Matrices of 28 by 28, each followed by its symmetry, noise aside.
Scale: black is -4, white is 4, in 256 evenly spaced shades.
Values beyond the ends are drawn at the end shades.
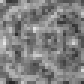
mirrored top to bottom.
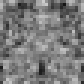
mirrored left to right.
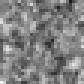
no symmetry.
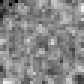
symmetric.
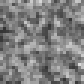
antisymmetric.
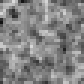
symmetric.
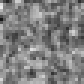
antisymmetric.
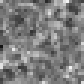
symmetric.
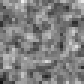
antisymmetric.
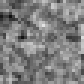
no symmetry.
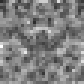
mirrored left to right.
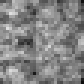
mirrored top to bottom.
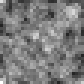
symmetric across the other diagonal.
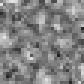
symmetric across the other diagonal.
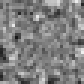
antisymmetric.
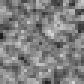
symmetric across the other diagonal.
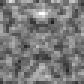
mirrored left to right.
